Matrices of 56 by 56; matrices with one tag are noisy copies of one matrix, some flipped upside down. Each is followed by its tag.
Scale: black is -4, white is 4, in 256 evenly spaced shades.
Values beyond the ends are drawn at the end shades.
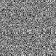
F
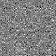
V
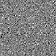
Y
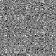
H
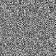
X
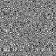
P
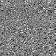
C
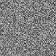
Y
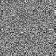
C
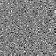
C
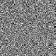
C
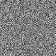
X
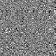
C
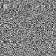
P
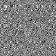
P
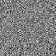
X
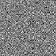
Y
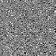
C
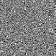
C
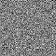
V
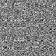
H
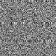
F
